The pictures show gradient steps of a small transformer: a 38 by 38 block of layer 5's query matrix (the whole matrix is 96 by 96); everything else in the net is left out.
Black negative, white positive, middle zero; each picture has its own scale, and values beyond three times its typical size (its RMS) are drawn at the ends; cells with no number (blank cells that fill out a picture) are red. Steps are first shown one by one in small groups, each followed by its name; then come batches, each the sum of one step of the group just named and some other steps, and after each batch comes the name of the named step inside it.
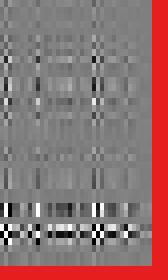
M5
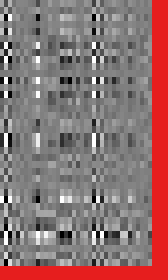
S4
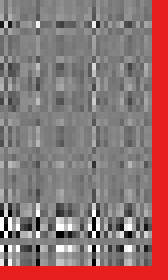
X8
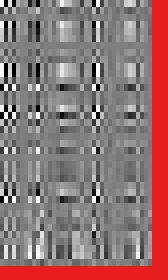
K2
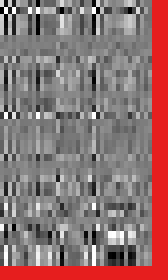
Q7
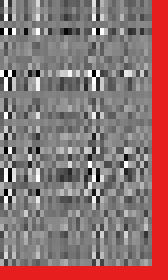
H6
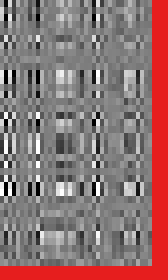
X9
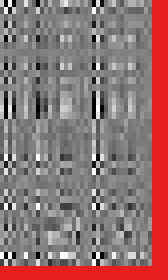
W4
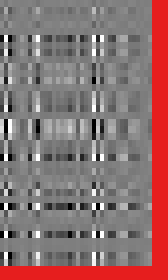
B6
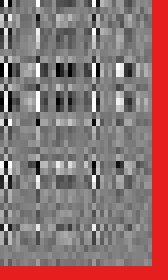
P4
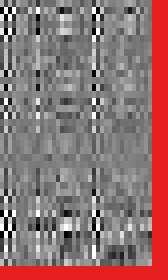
Q7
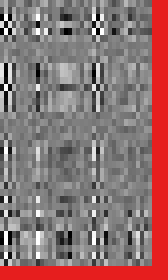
K2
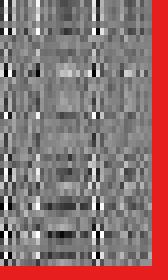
H6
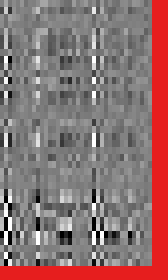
S4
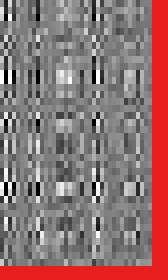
X9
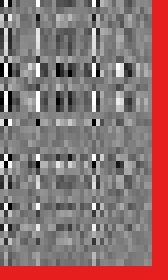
P4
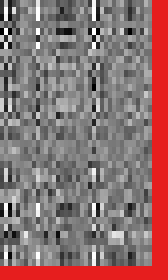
Q7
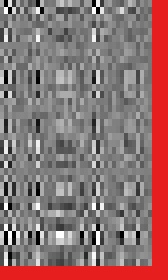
X9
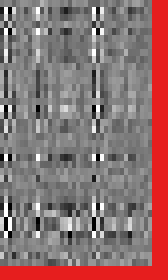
W4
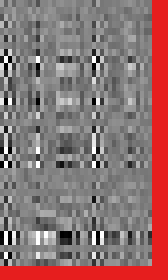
S4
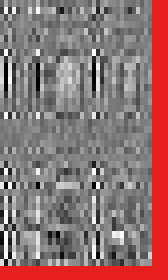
Q7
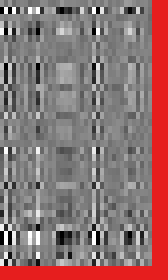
K2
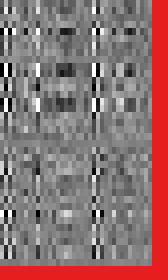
P4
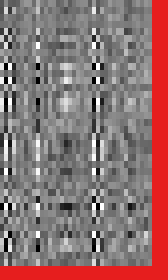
W4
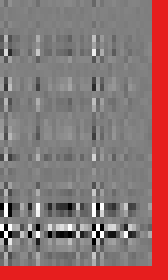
M5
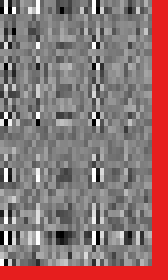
K2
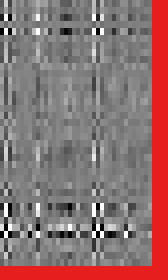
M5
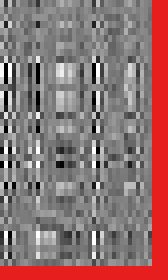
X9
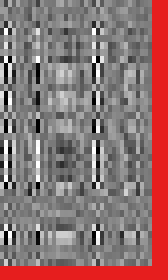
X9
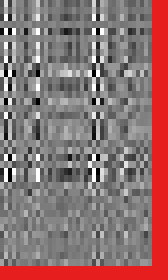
H6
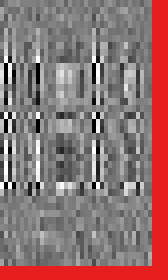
X9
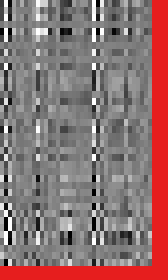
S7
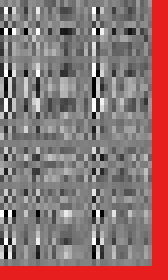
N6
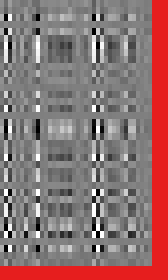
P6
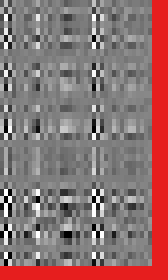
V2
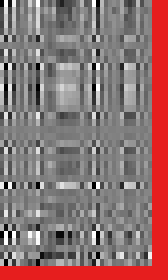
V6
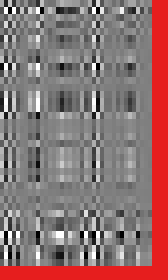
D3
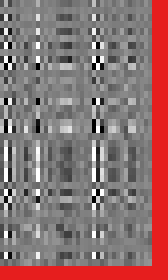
V2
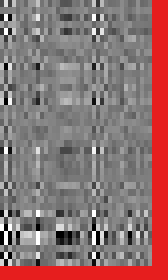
V6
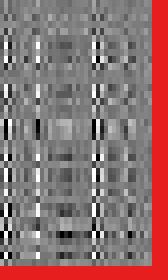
P6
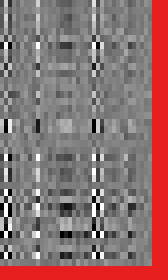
V2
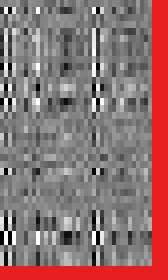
N6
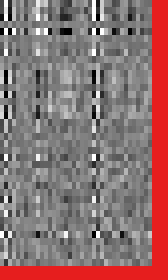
S7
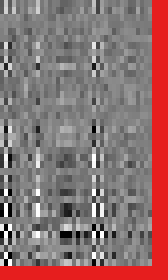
V2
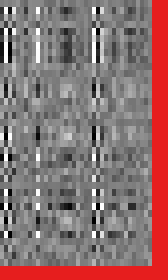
N6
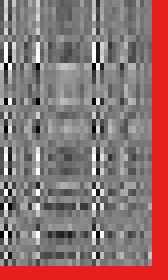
V6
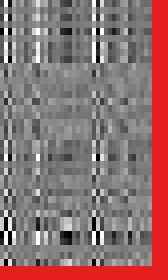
S7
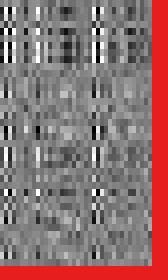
N6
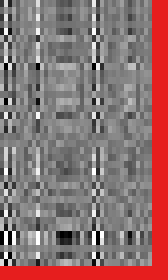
V6
